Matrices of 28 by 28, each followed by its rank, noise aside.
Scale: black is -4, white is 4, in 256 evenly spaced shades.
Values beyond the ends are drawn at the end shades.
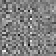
four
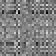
two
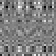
two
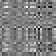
two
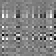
one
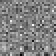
four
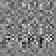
three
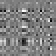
two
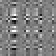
one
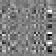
two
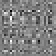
three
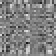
four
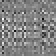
two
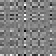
one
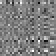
two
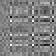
one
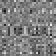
three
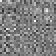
four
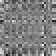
two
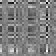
one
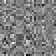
four
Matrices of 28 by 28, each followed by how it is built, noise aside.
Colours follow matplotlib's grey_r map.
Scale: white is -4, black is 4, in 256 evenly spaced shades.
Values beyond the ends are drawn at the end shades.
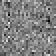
uneven columns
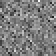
Toeplitz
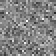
Toeplitz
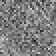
Toeplitz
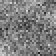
smooth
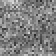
smooth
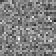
blocks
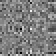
low rank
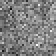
smooth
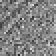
Hankel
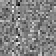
uneven columns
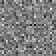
low rank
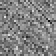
Toeplitz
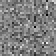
uneven columns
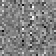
uneven columns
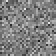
Hankel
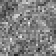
smooth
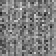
blocks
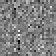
uneven columns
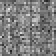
blocks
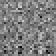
low rank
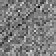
Hankel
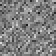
Hankel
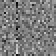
uneven columns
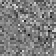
upper triangular
